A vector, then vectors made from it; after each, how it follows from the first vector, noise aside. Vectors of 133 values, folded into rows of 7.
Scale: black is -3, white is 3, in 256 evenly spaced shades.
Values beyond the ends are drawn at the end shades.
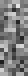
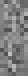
reversed, negated, shrunk.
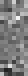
wrapped around, negated, partly zeroed.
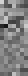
wrapped around, negated, partly zeroed.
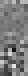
wrapped around, negated, partly zeroed.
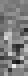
reversed, negated, partly zeroed.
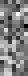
wrapped around.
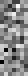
sign-scrambled.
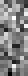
reversed, negated.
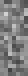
reversed, negated, shrunk.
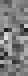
reversed, negated, partly zeroed.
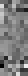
wrapped around, negated, partly zeroed.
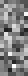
reversed, negated.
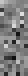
wrapped around, negated, partly zeroed.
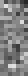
reversed, negated, partly zeroed.
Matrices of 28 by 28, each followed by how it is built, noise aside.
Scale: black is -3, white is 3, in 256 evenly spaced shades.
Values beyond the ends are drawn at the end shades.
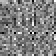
low rank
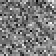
Toeplitz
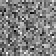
repeating rows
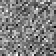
Hankel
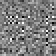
low rank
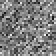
Hankel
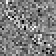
banded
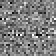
uneven rows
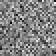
Toeplitz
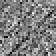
Hankel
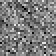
Toeplitz
